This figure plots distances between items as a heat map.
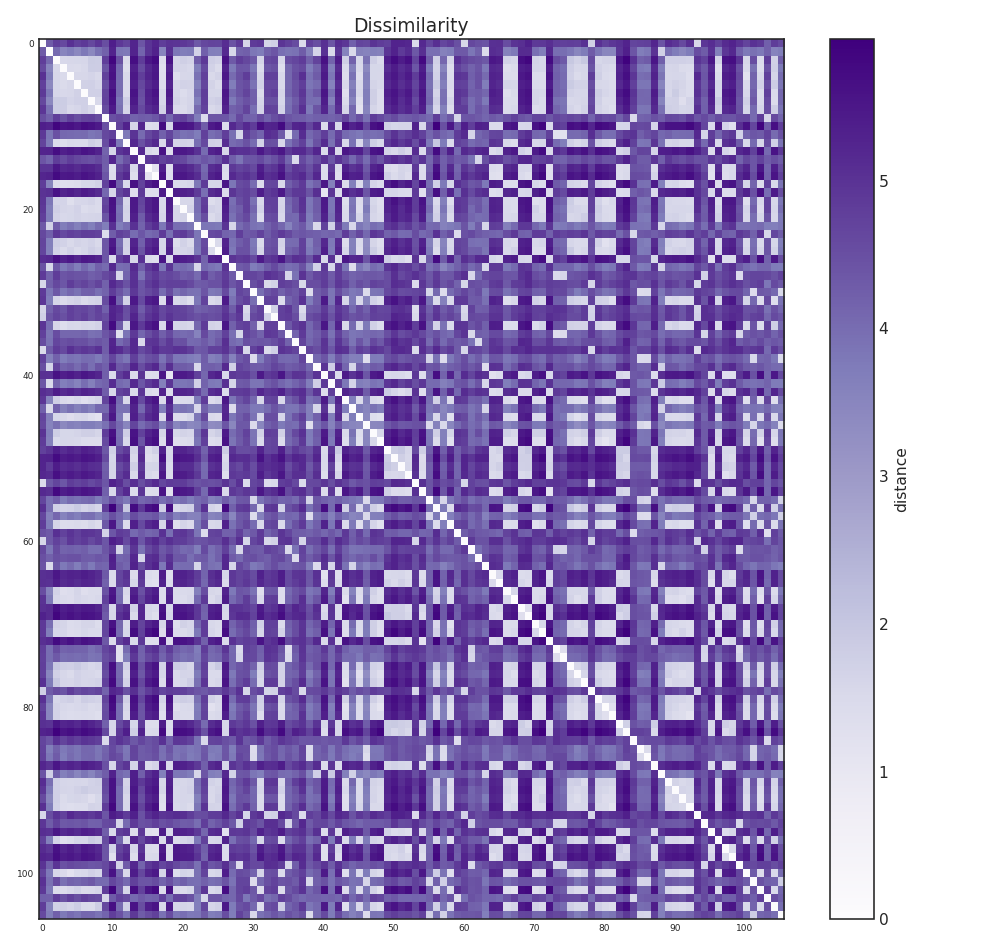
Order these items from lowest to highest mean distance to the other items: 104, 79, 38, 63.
104, 79, 38, 63
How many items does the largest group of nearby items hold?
40
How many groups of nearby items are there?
8
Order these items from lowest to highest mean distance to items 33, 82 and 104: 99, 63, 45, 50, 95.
45, 95, 50, 63, 99
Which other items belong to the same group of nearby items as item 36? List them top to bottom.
14, 62
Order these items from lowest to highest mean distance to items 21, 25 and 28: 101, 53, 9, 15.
101, 9, 53, 15
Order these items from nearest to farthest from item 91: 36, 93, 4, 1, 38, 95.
4, 1, 38, 36, 93, 95
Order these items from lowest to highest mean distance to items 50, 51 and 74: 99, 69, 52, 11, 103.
52, 69, 11, 99, 103
